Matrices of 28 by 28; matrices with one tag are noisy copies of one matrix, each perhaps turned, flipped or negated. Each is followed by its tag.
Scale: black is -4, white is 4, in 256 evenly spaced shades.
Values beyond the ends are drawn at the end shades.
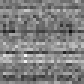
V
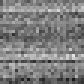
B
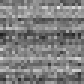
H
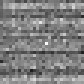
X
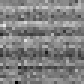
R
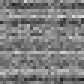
X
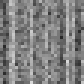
X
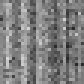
R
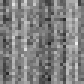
H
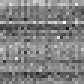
B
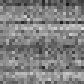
B
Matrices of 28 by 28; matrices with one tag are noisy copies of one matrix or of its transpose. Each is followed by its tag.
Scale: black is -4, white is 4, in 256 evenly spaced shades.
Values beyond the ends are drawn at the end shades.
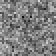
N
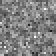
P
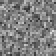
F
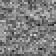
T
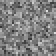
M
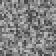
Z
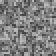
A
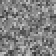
P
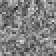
A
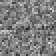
F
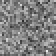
N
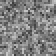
P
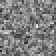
F
